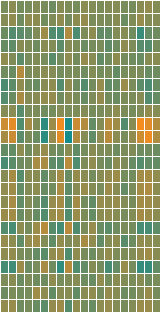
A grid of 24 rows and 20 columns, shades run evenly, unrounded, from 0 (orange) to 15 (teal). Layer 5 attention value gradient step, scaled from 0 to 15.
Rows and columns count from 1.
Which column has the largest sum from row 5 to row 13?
9
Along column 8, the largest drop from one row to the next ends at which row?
10
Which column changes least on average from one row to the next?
17
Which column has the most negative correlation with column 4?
16
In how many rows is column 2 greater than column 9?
11
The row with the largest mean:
21
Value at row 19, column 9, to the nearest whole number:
8
